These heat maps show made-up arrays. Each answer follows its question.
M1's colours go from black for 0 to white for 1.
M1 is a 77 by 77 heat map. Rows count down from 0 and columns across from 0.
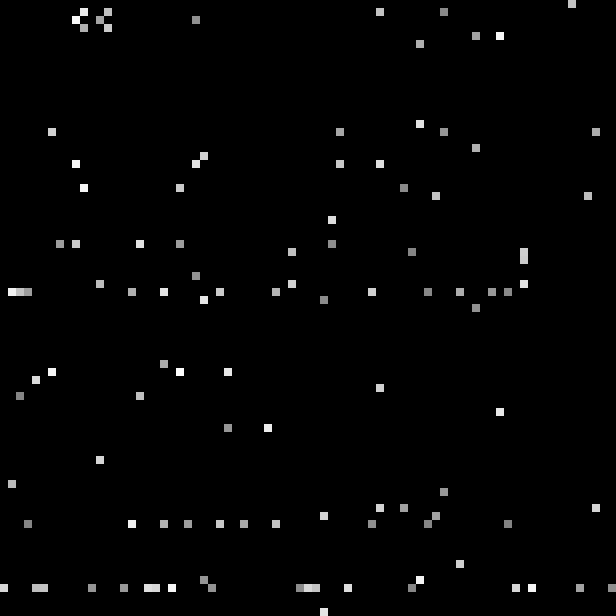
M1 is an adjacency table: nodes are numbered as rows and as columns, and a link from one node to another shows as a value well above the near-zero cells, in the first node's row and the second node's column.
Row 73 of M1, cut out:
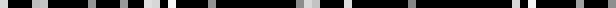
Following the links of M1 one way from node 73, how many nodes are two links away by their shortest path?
7
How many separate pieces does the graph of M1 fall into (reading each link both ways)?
11
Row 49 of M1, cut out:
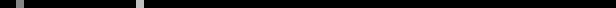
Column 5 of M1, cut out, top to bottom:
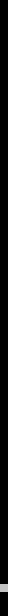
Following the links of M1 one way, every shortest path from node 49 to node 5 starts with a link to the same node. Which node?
node 2
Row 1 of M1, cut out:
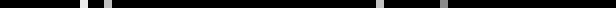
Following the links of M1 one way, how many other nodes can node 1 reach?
7
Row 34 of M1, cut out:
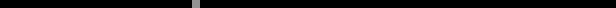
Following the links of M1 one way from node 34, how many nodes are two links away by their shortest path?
2
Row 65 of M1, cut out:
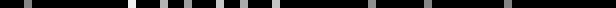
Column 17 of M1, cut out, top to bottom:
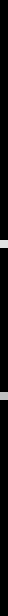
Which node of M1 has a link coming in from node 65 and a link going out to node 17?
node 30
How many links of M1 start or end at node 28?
2
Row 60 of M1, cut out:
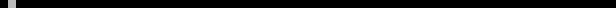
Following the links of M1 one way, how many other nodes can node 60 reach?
8
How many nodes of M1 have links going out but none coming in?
8
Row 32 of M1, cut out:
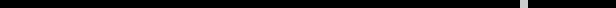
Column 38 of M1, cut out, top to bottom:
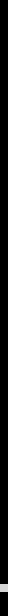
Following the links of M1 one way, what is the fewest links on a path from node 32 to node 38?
5
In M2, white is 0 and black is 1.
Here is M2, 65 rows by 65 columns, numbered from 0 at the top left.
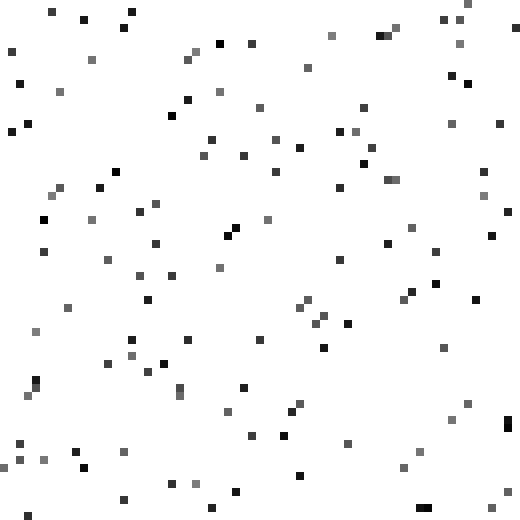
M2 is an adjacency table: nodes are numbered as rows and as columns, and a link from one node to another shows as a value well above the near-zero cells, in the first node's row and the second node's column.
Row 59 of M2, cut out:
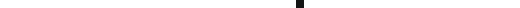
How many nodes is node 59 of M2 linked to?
1
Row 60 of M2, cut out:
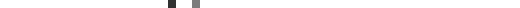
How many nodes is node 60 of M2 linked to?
2
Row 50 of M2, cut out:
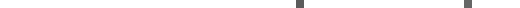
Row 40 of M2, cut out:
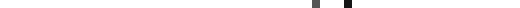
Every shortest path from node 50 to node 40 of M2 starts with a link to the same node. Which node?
node 58
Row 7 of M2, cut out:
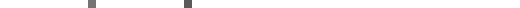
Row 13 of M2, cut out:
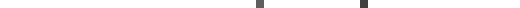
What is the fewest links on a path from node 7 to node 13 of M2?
4
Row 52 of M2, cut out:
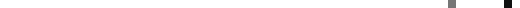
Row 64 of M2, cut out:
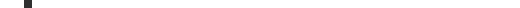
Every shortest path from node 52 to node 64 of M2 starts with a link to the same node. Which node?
node 56
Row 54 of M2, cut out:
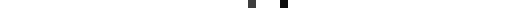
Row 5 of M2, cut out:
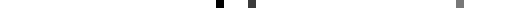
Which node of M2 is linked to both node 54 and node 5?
node 31
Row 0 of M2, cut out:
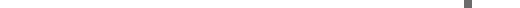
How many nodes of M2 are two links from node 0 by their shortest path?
2
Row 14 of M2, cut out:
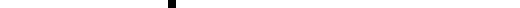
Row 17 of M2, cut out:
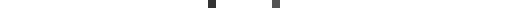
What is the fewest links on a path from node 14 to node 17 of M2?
3
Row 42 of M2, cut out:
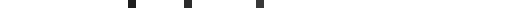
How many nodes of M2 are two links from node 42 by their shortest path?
5
